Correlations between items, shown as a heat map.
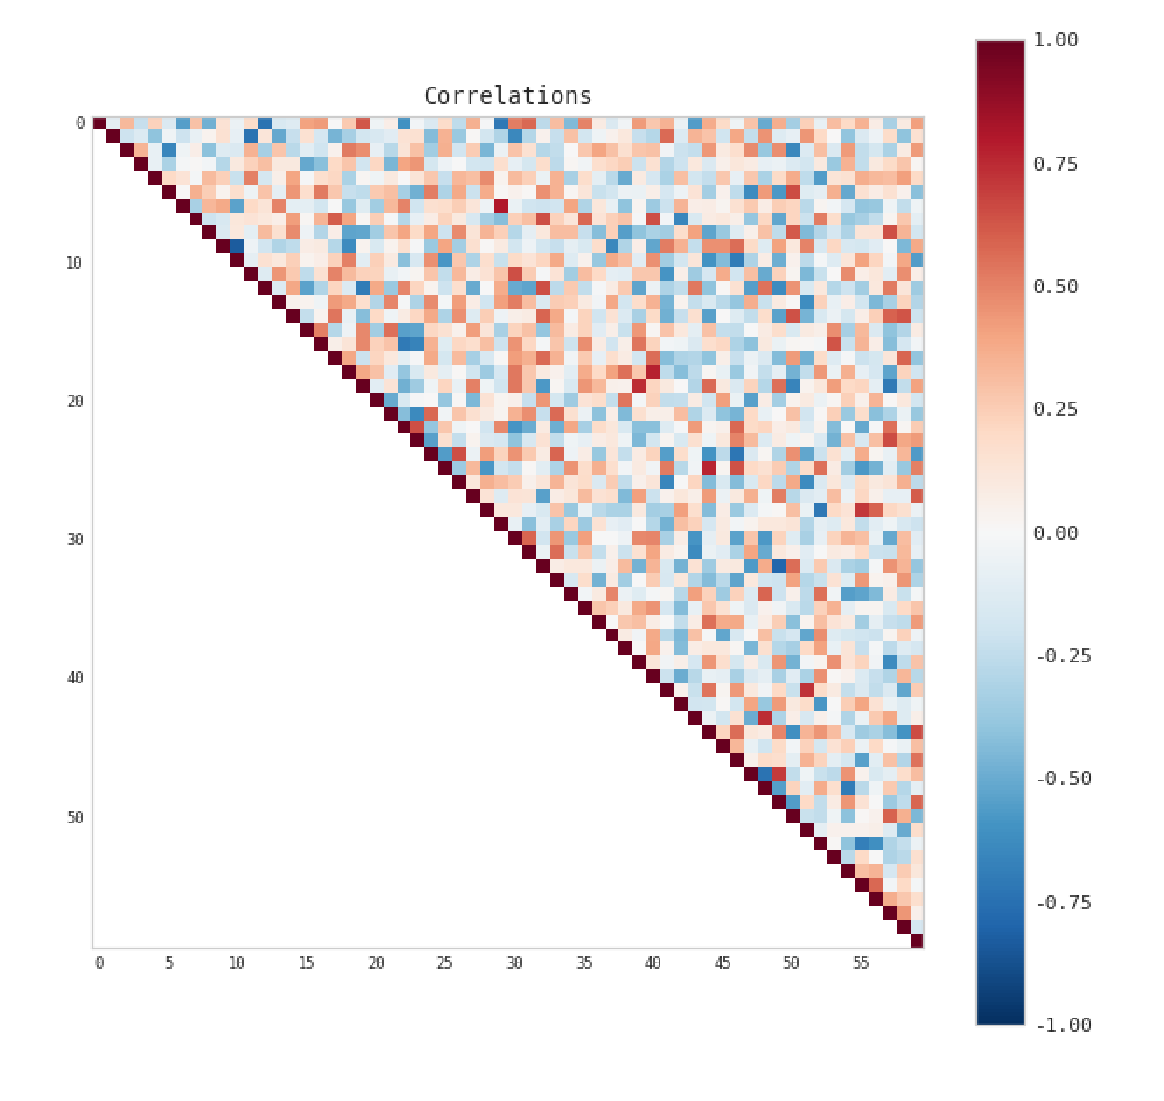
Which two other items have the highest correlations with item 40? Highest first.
18, 7
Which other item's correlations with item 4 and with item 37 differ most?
52
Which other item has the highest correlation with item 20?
38
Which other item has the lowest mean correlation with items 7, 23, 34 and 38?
42
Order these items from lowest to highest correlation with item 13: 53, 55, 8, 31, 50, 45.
45, 55, 53, 50, 8, 31
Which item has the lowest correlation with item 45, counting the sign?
37
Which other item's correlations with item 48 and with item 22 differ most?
47
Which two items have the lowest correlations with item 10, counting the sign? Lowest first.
9, 46
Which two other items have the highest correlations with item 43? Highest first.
48, 12
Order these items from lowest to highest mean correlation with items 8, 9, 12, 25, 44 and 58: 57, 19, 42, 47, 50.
19, 42, 47, 50, 57
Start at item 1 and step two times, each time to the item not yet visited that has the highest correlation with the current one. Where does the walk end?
51
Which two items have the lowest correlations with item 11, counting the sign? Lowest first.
1, 41
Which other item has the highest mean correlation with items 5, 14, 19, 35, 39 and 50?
16
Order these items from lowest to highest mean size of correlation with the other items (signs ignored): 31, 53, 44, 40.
53, 31, 40, 44
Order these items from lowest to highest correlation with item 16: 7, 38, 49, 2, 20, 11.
2, 49, 38, 11, 20, 7
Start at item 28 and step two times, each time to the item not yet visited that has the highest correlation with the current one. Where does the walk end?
56
